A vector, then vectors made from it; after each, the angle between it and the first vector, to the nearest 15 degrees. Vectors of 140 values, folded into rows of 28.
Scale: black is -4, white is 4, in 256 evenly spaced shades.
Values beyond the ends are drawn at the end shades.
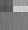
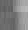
45 degrees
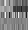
135 degrees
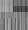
150 degrees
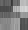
45 degrees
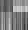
45 degrees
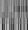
105 degrees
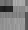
60 degrees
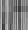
105 degrees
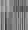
120 degrees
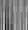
75 degrees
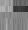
165 degrees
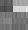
15 degrees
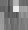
45 degrees
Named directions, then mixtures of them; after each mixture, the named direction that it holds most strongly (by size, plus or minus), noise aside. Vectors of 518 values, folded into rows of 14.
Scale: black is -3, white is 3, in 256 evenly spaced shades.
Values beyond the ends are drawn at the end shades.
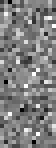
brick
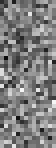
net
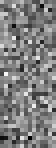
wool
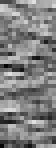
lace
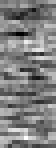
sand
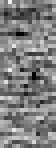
sand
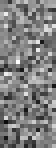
wool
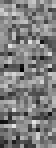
lace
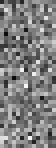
wool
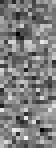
net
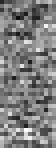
sand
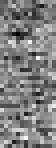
sand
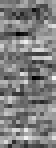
sand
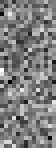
net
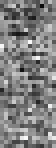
sand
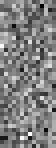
wool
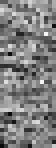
lace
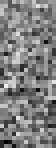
net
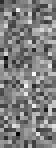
net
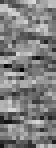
lace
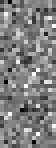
brick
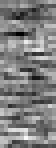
sand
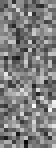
net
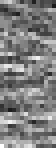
lace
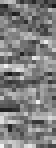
lace
